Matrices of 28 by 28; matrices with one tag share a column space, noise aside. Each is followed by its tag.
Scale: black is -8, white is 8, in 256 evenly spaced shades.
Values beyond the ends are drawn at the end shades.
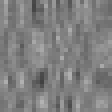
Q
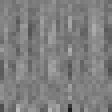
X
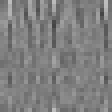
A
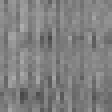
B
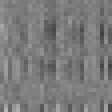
X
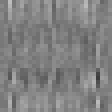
Q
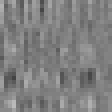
Q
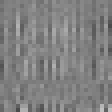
X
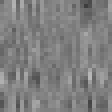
Q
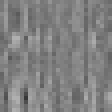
B
